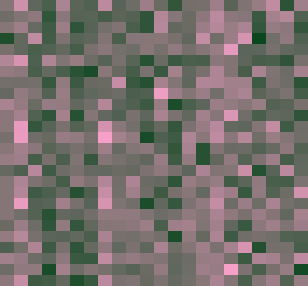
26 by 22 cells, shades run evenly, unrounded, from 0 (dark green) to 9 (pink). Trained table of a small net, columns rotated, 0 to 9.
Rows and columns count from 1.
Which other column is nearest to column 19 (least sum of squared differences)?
22
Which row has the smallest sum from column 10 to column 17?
6
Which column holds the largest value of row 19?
2
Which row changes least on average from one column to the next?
20
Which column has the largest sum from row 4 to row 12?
17
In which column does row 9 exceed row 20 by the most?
12
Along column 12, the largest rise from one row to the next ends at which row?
8
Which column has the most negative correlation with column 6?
13
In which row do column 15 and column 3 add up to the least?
15
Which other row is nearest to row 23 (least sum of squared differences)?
4
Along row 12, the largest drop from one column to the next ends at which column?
3
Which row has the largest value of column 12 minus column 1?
9
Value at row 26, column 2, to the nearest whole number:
7
